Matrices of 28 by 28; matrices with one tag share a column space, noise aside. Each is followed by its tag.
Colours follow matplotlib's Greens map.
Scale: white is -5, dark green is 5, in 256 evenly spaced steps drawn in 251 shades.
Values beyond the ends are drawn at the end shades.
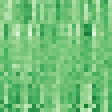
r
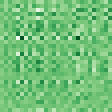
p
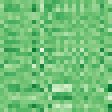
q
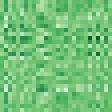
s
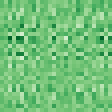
s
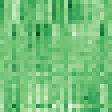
r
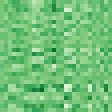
q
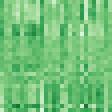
r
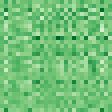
p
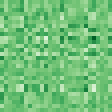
s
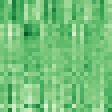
r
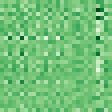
p
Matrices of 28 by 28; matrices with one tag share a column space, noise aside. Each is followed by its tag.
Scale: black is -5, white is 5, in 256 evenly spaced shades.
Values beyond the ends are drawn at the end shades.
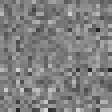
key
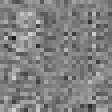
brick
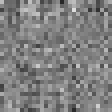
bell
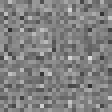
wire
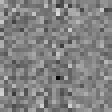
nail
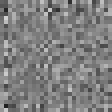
bell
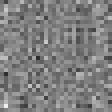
wire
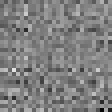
key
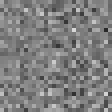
nail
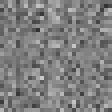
nail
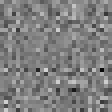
key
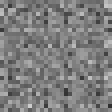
nail
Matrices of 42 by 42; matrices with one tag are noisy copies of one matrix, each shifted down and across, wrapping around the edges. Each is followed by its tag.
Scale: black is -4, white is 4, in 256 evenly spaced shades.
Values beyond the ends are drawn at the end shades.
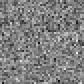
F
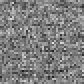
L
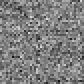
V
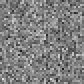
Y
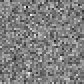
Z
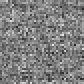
L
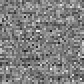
L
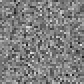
Z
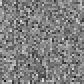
Y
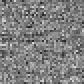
L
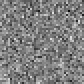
Y
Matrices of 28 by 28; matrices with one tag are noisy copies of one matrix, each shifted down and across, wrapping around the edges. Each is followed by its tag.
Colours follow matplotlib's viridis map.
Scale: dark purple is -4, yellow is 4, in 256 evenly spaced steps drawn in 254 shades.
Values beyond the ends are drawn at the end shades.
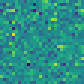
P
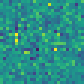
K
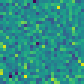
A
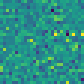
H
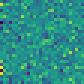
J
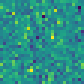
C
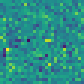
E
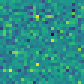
P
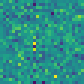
J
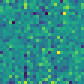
K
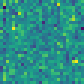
C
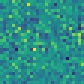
K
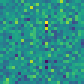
J
